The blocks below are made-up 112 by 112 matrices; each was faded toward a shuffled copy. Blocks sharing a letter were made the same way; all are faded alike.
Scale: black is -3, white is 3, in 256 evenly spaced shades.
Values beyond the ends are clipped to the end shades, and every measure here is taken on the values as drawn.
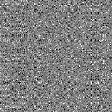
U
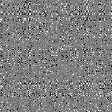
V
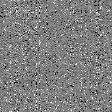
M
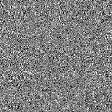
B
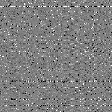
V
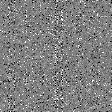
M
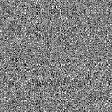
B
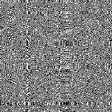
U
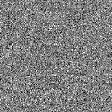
B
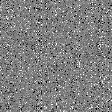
M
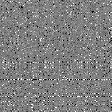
V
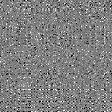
V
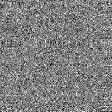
B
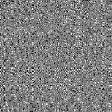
U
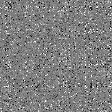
M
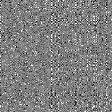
U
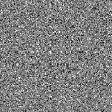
B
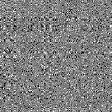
U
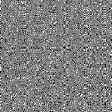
U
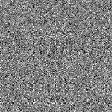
B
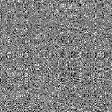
U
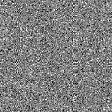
B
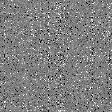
M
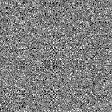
B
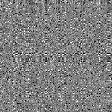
U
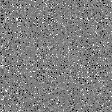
M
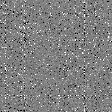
M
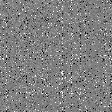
M
